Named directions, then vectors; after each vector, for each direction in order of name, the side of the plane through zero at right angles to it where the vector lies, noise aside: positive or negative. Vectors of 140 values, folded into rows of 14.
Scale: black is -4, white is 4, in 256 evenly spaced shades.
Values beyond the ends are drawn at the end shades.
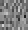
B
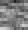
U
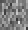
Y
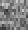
negative, negative, positive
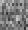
negative, negative, negative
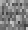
negative, negative, negative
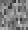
negative, positive, positive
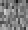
positive, positive, negative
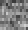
positive, positive, positive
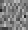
positive, negative, positive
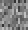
negative, positive, positive
